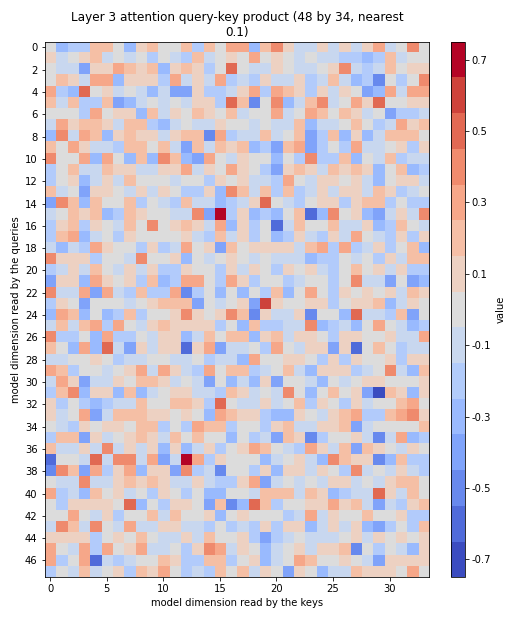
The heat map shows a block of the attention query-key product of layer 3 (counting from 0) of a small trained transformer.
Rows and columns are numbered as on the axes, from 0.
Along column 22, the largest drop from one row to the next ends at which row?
10
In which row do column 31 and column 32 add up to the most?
33
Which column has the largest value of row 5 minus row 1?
29
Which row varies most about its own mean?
37
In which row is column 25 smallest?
27
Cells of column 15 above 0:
17
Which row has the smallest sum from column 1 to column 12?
4
